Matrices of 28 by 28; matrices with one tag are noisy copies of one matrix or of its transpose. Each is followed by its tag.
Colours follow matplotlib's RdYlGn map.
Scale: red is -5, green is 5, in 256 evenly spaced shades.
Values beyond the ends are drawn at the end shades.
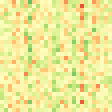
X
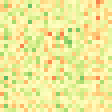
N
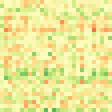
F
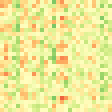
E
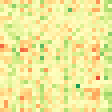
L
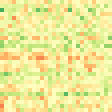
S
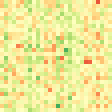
N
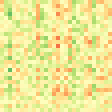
S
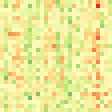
N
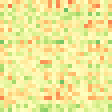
L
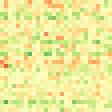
E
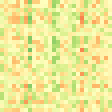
X
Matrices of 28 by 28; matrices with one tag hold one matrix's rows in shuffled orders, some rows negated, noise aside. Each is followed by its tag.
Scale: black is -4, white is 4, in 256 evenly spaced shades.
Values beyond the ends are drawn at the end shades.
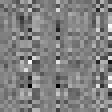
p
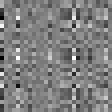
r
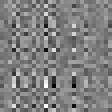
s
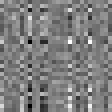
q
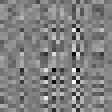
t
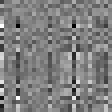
r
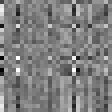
r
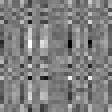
q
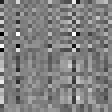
r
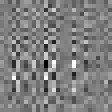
s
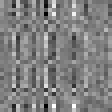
s
